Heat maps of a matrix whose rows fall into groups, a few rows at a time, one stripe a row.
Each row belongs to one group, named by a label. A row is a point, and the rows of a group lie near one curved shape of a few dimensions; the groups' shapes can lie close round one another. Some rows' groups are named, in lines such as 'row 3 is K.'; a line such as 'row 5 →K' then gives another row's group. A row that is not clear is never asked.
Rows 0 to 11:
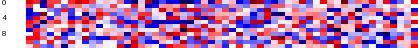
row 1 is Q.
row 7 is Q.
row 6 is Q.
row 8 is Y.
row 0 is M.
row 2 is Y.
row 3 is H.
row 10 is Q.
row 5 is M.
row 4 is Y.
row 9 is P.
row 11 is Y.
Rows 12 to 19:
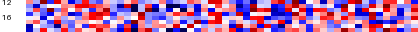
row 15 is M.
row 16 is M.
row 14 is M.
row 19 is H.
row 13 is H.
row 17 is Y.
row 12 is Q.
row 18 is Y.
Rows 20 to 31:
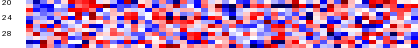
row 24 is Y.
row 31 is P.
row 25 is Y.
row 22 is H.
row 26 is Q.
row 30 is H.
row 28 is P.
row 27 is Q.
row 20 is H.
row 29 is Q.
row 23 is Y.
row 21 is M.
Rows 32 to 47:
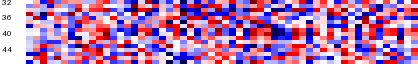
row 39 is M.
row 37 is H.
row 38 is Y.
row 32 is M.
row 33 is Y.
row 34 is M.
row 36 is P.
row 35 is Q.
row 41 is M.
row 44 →M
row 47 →H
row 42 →Y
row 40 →M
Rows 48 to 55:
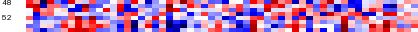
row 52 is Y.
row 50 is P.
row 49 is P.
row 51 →Q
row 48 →Q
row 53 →H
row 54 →H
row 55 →H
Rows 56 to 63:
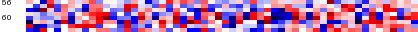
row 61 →Y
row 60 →M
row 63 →H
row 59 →M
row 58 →H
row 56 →Q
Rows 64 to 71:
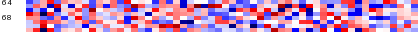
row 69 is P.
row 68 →Y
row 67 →Q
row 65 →Y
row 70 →H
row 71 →Q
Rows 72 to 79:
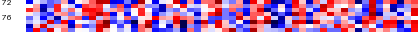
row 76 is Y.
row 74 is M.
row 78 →H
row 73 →M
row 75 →M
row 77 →M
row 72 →M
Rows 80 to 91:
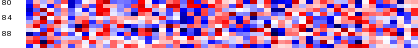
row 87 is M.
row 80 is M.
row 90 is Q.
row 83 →M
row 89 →Q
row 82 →H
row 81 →Y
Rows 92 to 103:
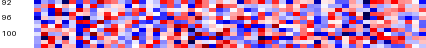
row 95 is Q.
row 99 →H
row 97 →Y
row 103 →Y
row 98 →P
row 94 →Q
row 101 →H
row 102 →H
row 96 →M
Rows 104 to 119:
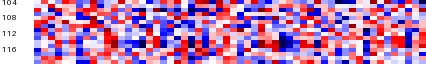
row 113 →H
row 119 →P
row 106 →M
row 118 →P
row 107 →Y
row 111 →M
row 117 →Y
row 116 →Y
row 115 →M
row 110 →H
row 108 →P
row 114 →M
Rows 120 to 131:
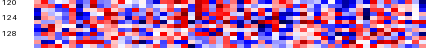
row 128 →P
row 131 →P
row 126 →P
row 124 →Y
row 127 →H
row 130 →H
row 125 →M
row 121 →Q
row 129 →H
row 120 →P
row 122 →Y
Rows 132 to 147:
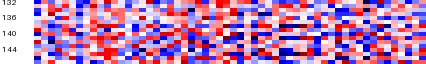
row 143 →Y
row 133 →Q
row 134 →Q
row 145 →M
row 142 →Q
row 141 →M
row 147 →H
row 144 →M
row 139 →Q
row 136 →Y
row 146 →Y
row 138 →M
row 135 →P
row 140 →P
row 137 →Q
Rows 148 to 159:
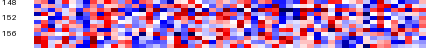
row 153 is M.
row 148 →M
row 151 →Y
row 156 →H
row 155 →Q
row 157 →Q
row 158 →P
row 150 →M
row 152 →M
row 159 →P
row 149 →Y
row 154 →M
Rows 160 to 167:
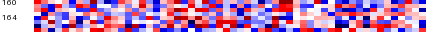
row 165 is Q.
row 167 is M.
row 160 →P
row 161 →Q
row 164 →Y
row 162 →P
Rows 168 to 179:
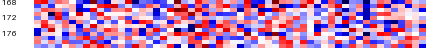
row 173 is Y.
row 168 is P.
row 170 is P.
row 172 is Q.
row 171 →Q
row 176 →Y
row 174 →Q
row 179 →Y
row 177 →Y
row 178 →Q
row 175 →H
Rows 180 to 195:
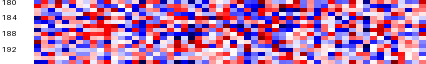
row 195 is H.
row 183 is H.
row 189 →H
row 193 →Q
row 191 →Y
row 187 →Y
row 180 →M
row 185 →Y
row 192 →Y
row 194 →Q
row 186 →M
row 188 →M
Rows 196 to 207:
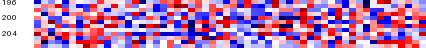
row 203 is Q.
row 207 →H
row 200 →M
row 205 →Y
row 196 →Y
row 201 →Q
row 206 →H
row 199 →H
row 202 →M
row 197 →P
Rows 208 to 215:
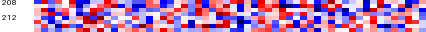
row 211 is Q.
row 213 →H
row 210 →Q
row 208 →M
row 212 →Y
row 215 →Y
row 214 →Y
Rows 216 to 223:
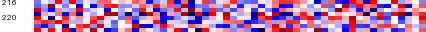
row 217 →H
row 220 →M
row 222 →Y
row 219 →M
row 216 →Q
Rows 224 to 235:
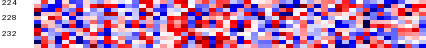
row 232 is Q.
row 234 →Y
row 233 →Y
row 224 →Y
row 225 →M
